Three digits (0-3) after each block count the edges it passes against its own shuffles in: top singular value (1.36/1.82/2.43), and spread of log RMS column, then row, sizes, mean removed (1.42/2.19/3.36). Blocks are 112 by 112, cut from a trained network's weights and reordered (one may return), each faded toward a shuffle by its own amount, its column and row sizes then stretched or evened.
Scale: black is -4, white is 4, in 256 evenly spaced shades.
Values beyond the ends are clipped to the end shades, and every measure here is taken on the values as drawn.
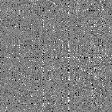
2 2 1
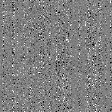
0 3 0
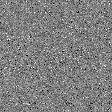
0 0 1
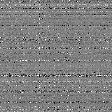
2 1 3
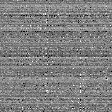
3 1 2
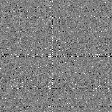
2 1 2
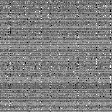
3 2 0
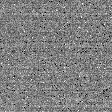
1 1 0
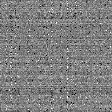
2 2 0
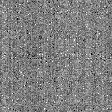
2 0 1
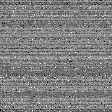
3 0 2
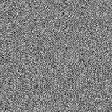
3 0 0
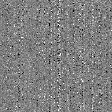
1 2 0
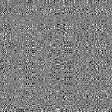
3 2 3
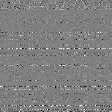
1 1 3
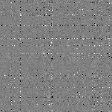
1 2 2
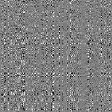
3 3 2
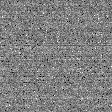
1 0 0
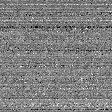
3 0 2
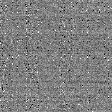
1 2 0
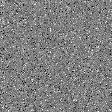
0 1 0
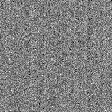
2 0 0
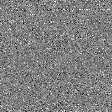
0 0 2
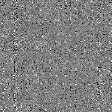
0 2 2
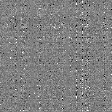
1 2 1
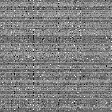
3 2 0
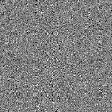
2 2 0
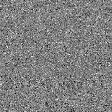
1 0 1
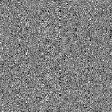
2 2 0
